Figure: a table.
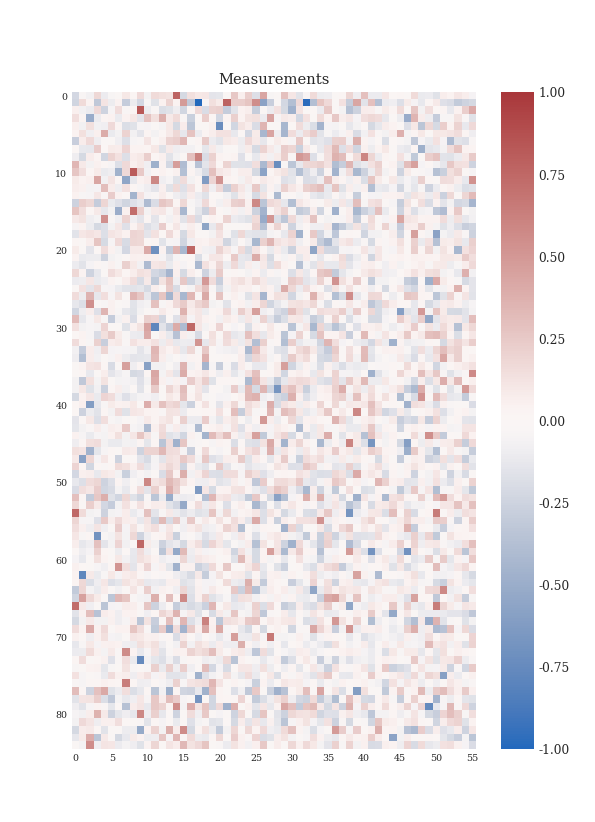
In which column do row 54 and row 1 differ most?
0
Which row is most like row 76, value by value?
72
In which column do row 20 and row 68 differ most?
16
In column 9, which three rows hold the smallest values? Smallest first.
73, 82, 68
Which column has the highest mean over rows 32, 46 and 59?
27
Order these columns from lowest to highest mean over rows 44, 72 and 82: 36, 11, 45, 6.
45, 6, 11, 36
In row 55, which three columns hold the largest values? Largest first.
34, 25, 12
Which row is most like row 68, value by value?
24
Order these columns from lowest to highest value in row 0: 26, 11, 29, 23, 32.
32, 23, 11, 29, 26
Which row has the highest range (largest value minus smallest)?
1
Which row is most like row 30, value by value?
20
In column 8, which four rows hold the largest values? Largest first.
10, 15, 26, 69
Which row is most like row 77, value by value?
52
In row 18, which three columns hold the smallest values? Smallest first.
50, 31, 36
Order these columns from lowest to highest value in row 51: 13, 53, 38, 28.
53, 38, 28, 13
